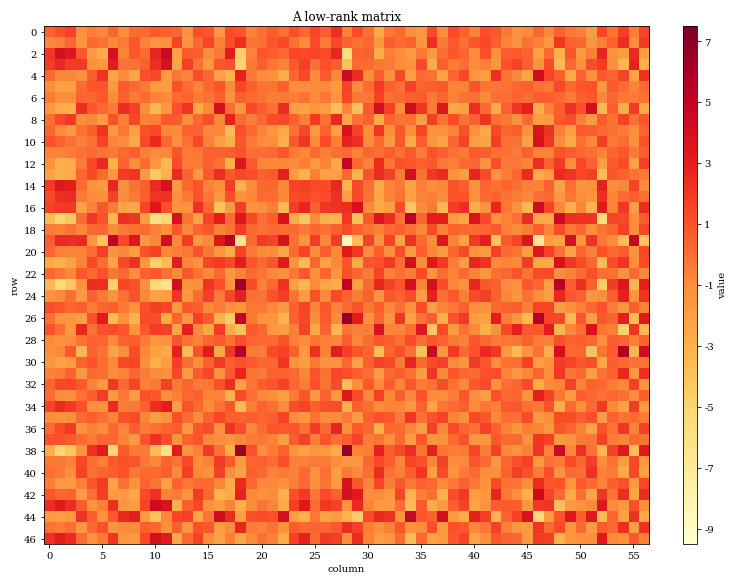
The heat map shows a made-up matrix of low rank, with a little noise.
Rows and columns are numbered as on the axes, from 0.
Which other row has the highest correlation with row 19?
32
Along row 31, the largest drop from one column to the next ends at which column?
55
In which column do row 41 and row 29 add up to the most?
18
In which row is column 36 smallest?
27
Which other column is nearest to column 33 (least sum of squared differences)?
42
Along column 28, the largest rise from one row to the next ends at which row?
20
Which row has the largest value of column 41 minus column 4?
19
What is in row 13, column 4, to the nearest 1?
1
